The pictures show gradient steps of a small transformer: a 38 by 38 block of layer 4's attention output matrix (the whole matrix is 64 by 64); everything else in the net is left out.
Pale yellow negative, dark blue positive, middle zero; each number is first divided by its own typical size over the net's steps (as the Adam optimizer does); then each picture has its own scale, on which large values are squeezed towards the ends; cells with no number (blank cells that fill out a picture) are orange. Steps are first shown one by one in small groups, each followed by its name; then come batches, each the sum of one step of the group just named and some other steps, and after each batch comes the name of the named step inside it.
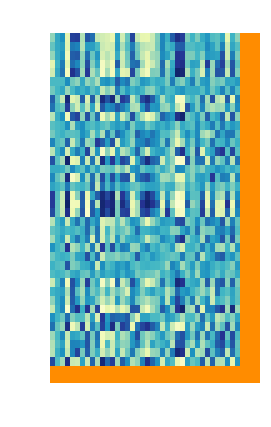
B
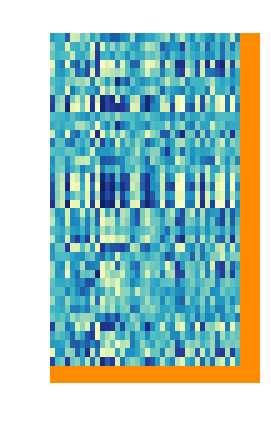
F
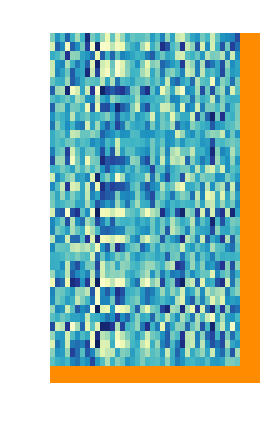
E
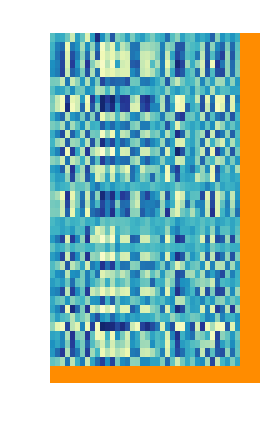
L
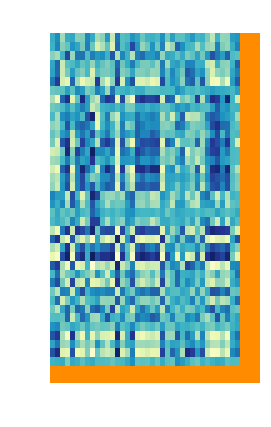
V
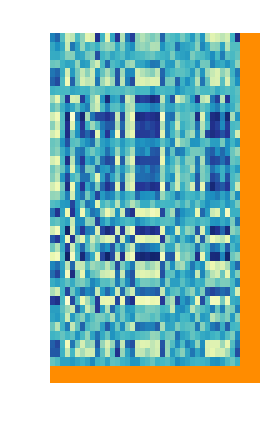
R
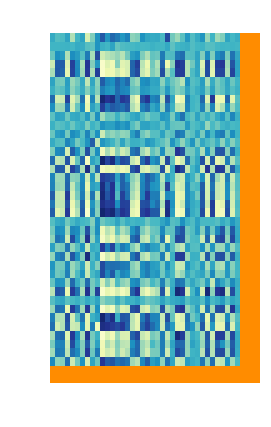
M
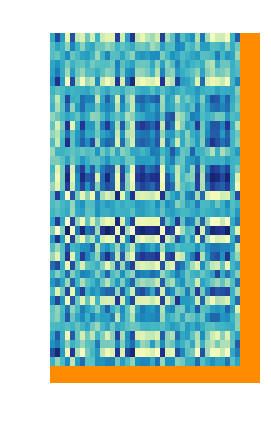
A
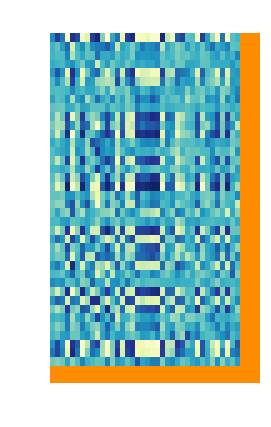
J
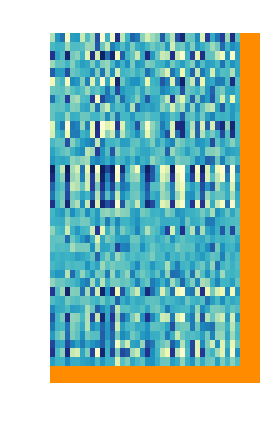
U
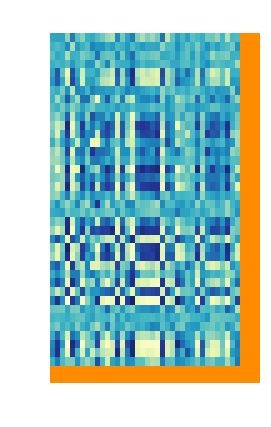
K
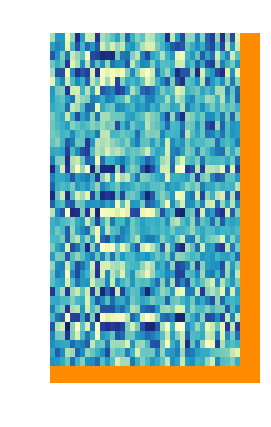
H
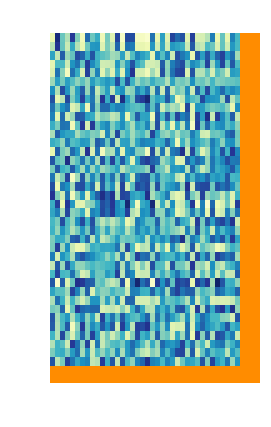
B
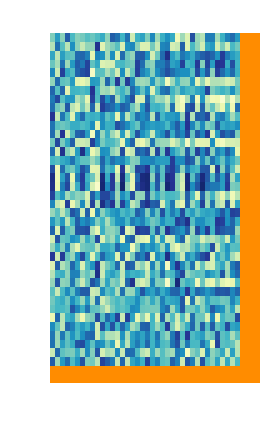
F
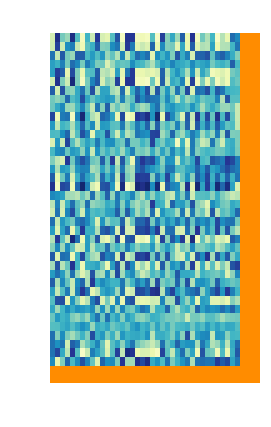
J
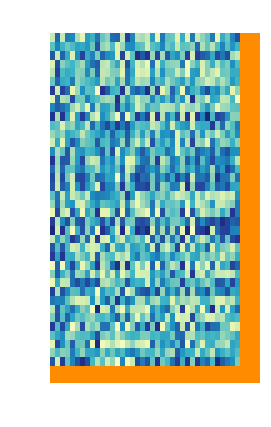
E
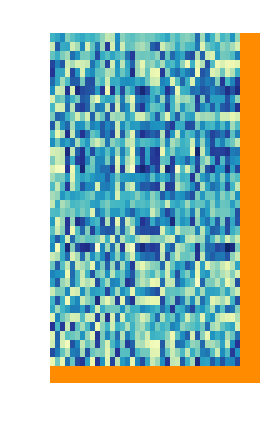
K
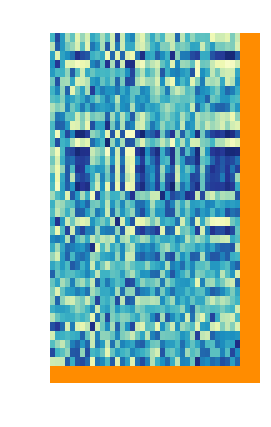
A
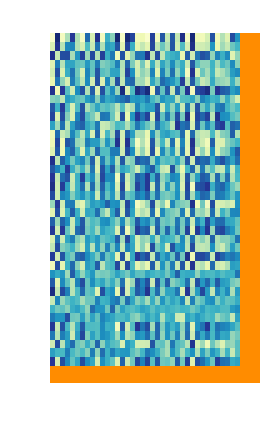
U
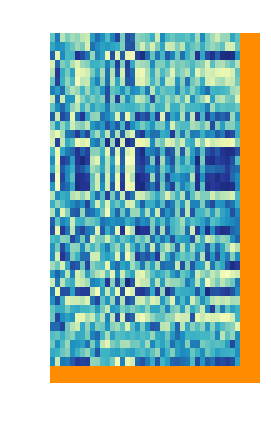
R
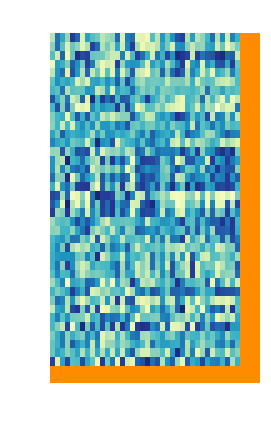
B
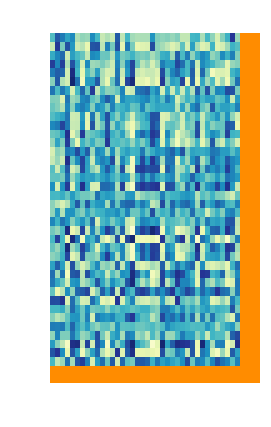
K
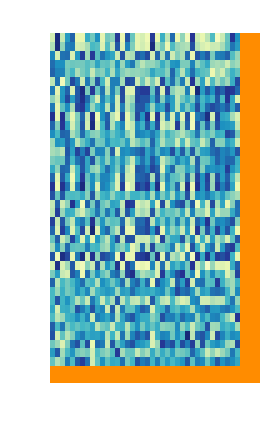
V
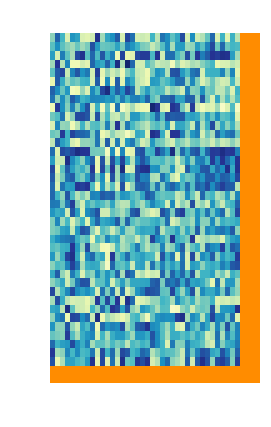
H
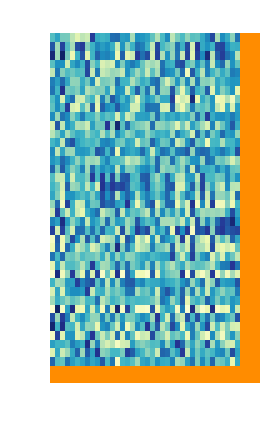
F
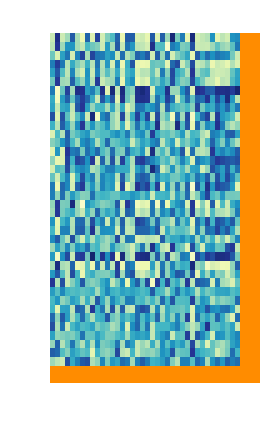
V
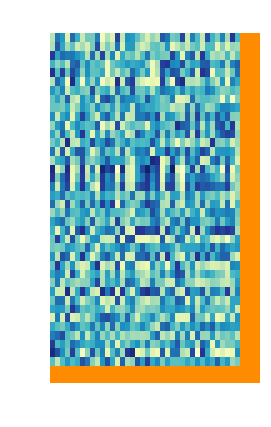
U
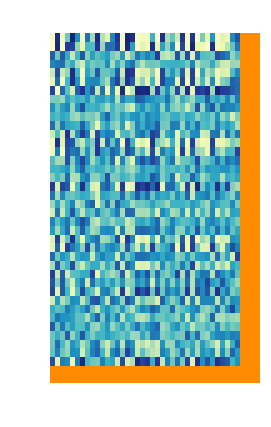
J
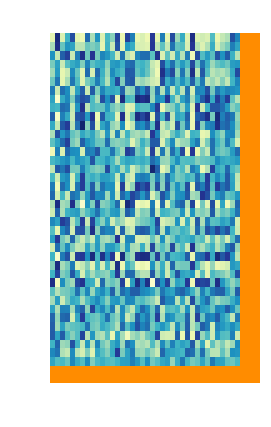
V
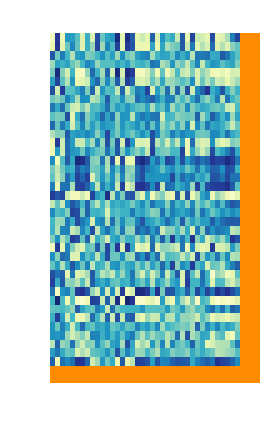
R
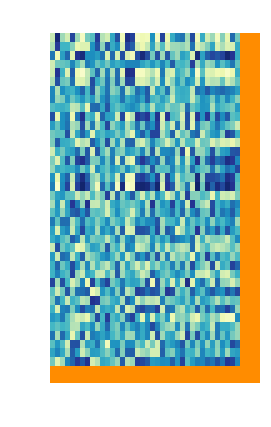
J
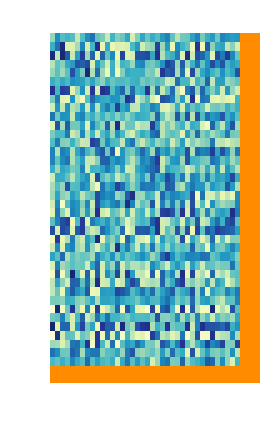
E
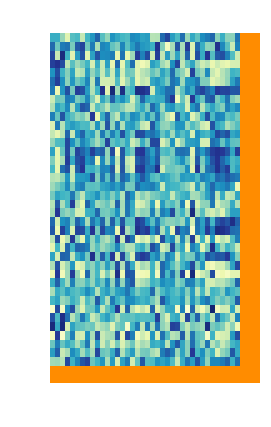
V
